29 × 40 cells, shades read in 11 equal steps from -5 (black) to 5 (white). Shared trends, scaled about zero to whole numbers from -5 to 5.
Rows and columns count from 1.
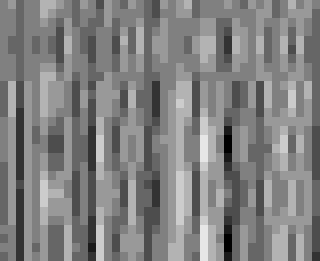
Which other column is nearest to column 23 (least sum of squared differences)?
6
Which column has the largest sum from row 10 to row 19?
26
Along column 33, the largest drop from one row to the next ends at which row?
10
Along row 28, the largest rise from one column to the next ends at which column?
13
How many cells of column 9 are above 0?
21
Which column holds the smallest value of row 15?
29
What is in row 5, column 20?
1
